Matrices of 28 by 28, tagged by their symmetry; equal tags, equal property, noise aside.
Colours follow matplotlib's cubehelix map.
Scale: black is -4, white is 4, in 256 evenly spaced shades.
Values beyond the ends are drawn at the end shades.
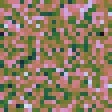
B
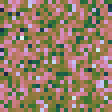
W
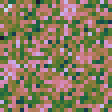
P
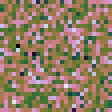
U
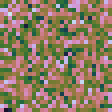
B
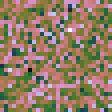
W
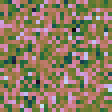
U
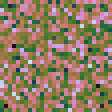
B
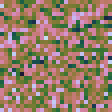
B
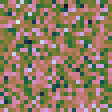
B
